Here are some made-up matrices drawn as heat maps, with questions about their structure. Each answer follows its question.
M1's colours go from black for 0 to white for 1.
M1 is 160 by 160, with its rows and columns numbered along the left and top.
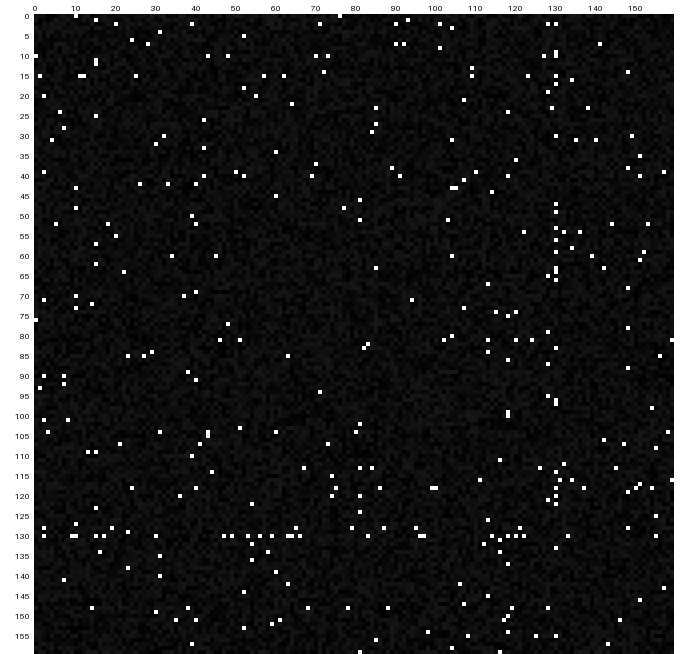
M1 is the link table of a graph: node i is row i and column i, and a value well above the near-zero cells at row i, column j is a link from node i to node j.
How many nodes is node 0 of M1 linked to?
2
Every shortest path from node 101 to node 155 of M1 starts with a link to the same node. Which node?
node 2
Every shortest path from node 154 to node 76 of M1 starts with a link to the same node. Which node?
node 118
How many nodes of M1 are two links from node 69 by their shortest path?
5
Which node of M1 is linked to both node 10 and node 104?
node 43
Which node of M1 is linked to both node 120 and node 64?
node 130
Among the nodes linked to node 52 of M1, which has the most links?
node 40
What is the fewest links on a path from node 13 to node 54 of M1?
5
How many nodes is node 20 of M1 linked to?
2
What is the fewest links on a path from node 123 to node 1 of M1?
2
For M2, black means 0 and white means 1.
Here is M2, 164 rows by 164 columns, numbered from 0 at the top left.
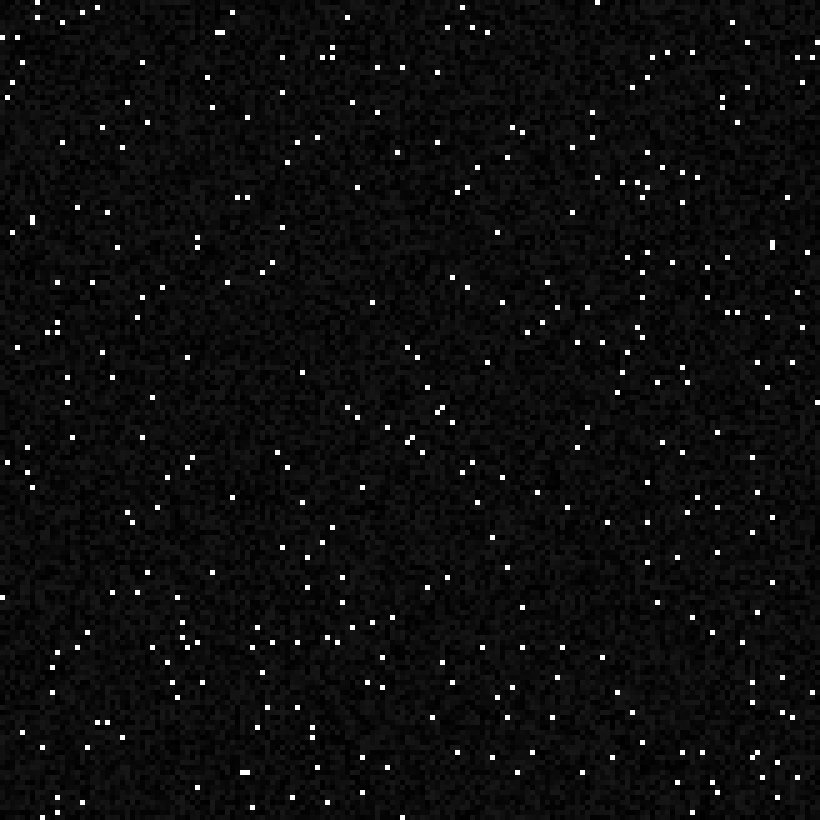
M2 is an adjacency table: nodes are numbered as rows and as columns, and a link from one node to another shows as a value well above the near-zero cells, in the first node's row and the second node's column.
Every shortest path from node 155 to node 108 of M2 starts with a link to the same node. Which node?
node 159
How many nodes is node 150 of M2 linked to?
5
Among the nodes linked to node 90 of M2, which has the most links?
node 136
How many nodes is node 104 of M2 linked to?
3
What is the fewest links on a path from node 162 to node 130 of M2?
2
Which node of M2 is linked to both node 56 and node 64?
node 11
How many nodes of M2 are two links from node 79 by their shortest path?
1
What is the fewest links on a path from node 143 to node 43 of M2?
5
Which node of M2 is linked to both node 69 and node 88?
node 81
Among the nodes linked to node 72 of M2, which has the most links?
node 151
